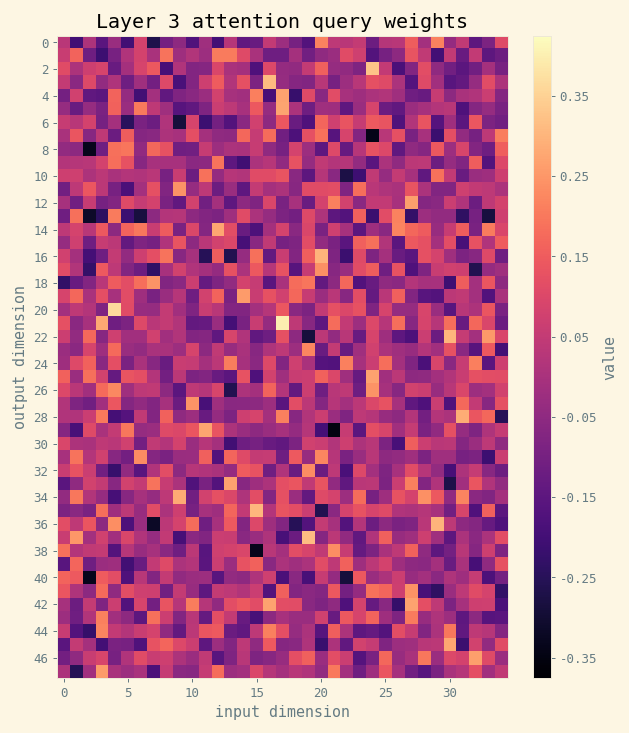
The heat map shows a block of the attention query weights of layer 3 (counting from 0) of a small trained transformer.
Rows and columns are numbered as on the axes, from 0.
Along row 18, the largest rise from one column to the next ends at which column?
31
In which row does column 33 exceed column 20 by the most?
35
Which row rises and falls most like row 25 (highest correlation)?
2
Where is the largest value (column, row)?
17, 21
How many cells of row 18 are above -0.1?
27
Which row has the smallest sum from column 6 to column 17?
0
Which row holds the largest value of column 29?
36
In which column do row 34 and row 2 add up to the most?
28
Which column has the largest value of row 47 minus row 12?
3
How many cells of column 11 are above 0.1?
4
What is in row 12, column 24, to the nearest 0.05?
0.05
